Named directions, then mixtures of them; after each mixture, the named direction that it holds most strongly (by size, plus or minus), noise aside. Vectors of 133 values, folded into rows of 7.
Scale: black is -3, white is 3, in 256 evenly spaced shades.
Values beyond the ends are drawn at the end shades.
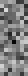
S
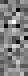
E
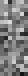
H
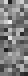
H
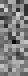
S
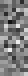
E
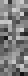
H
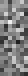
H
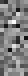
E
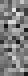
E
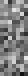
H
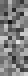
H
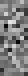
E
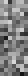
H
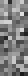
H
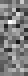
E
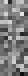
H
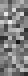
H
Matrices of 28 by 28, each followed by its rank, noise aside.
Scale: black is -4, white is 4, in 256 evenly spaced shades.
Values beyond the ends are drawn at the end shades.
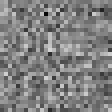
four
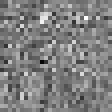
four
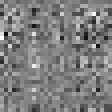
three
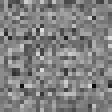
five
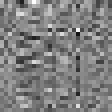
three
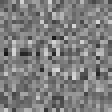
four
